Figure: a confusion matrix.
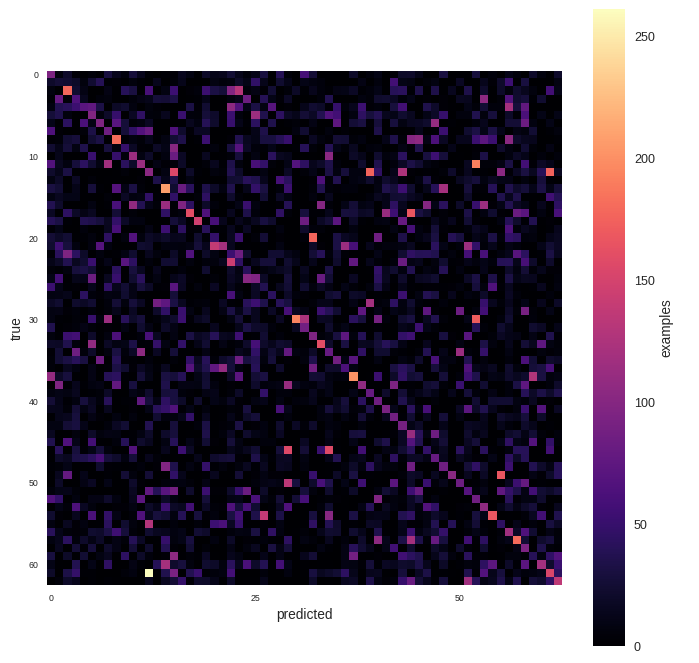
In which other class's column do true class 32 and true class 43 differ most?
36
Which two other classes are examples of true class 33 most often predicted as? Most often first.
5, 60
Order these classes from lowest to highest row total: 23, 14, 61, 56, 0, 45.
0, 45, 56, 23, 61, 14
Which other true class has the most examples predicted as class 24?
25
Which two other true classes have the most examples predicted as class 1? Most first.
38, 3
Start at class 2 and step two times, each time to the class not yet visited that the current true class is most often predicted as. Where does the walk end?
22
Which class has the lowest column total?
49
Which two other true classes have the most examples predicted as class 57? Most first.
17, 22
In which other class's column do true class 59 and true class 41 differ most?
37
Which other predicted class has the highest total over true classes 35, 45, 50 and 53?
29
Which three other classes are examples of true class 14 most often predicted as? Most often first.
48, 16, 8
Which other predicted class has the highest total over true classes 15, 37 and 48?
59
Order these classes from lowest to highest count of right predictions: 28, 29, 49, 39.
28, 29, 39, 49
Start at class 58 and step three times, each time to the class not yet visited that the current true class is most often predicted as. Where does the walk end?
44
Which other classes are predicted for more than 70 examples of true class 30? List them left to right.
7, 31, 40, 52
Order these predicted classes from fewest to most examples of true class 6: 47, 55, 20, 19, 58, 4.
55, 20, 19, 4, 58, 47
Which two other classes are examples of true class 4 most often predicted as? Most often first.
56, 22
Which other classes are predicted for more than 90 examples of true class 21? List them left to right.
20, 36, 51
